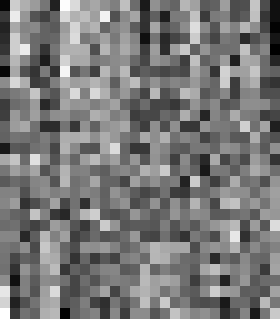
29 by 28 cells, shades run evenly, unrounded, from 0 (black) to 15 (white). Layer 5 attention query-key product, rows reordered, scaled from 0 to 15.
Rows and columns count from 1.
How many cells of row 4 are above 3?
23
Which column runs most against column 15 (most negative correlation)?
2
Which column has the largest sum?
7
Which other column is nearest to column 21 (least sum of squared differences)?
18
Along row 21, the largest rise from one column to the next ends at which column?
28
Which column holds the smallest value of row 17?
19
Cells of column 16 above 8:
17
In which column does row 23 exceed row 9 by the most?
24
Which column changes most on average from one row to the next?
10
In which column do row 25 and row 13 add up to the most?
15
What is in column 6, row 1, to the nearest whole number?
2
